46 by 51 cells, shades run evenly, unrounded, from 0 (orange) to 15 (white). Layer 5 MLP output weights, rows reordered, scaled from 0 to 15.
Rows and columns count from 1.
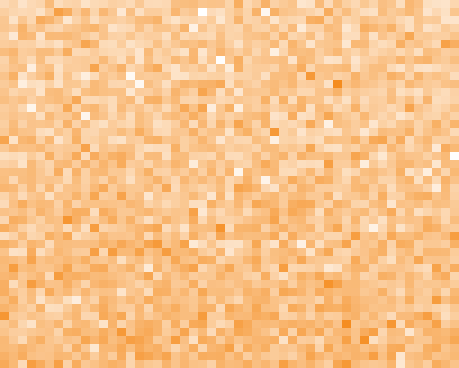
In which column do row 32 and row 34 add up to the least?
11
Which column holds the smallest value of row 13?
9
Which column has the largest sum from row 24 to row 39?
26
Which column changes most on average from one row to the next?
37
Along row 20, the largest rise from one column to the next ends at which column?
51
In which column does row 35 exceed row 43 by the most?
41
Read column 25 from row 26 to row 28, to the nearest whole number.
7 10 9
